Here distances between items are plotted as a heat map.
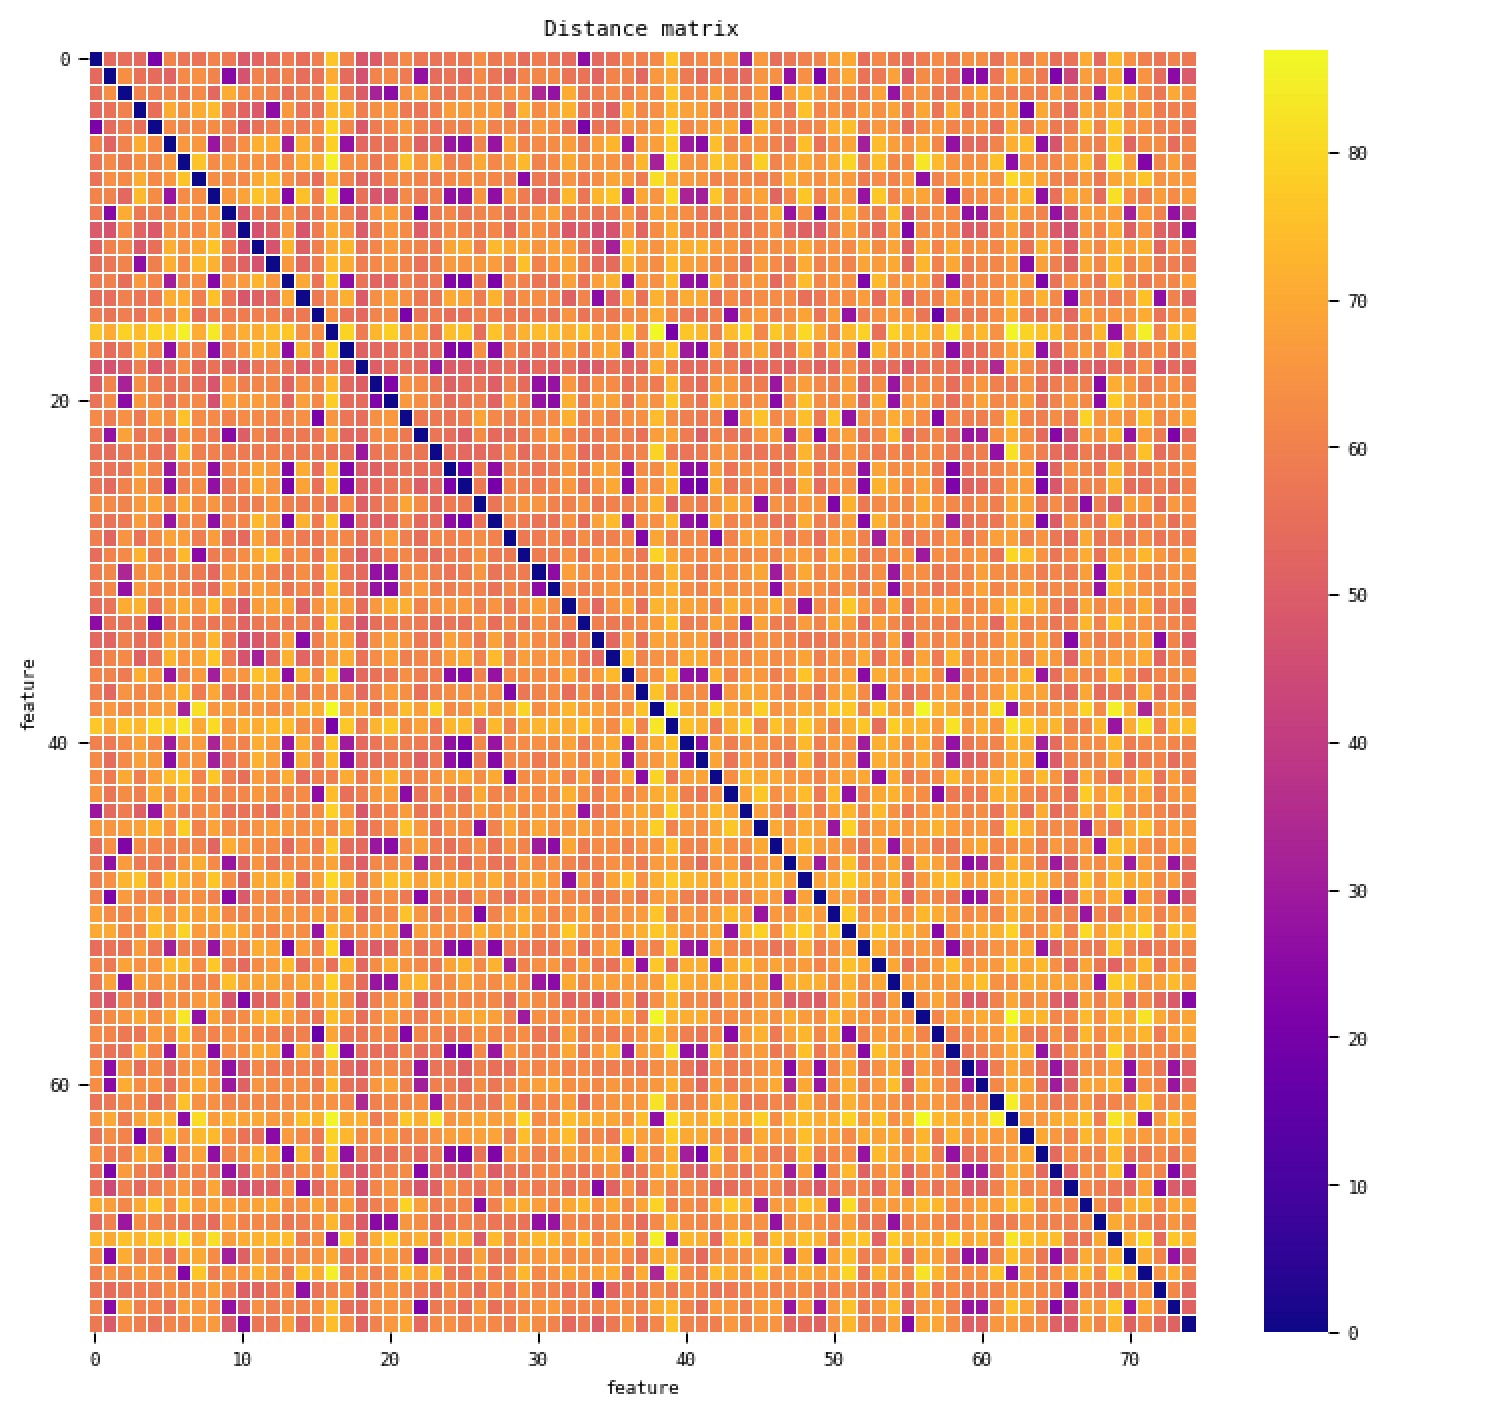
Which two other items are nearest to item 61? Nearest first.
23, 18
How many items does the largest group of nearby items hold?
13
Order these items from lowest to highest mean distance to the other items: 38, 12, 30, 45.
30, 12, 45, 38
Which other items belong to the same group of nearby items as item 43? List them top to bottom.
15, 21, 51, 57
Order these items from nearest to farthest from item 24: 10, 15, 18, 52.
52, 18, 15, 10
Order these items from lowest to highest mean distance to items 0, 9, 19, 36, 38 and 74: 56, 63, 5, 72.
5, 72, 63, 56
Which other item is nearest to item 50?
26
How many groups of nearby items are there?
16
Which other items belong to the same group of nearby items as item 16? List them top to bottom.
39, 69
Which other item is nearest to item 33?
4
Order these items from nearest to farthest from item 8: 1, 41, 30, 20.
41, 20, 30, 1
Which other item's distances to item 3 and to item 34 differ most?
63
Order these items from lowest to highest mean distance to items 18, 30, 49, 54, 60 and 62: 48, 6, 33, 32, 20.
20, 6, 33, 32, 48
